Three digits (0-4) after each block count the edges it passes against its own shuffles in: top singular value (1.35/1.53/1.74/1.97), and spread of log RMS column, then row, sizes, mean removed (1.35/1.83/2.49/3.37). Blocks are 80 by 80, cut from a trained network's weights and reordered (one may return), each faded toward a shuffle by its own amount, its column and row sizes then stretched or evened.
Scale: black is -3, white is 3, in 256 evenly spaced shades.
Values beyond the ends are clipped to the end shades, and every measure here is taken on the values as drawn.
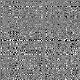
3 3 4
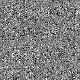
0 1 2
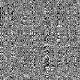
4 3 2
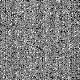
1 0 2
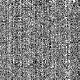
3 1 2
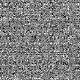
3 2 1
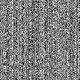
3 2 0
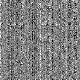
4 3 1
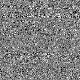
0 0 3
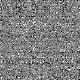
1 3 2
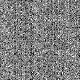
1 1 1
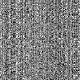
4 1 2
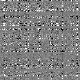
2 3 4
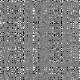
4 4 4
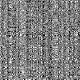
4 1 3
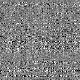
2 0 4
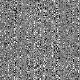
0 4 1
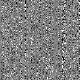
0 4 0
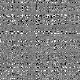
2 3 4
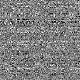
3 1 2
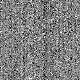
1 2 0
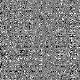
1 3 2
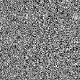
2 2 1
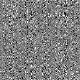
1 4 1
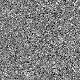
0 1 0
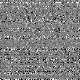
1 1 4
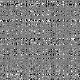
1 3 4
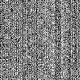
4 1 1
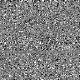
0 1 3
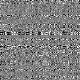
4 2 4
